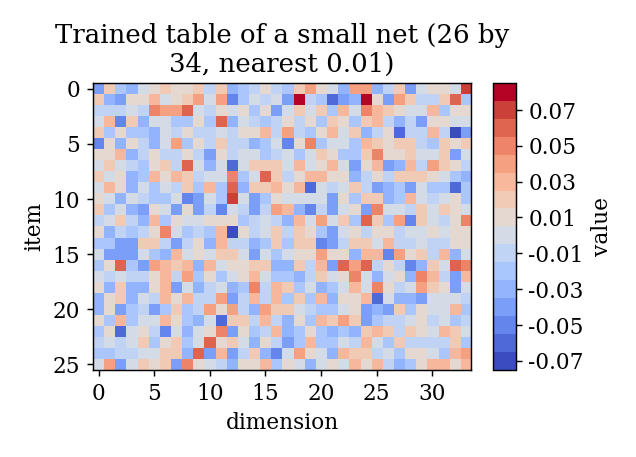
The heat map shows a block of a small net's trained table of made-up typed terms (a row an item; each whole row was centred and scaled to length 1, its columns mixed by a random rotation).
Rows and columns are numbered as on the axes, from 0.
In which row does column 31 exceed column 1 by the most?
15
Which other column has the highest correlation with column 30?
8
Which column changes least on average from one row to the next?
13
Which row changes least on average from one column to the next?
6
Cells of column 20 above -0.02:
17
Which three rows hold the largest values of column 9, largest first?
24, 1, 0
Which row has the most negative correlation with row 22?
21
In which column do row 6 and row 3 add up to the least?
10
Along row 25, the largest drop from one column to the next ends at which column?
2
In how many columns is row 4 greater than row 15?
15
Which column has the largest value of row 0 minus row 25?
19
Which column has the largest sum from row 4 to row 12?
25
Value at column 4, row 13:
-0.01
